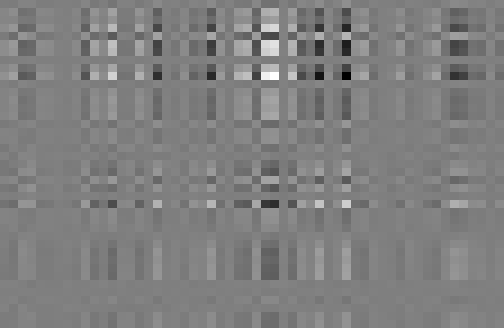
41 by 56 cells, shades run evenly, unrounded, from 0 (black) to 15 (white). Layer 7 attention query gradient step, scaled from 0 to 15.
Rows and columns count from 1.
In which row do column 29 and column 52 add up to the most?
26
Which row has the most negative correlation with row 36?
25
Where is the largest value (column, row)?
31, 10
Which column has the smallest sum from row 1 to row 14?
39
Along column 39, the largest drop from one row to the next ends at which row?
6
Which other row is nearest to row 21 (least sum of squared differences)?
16
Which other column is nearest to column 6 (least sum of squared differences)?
5
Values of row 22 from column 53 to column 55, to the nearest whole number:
8 8 7
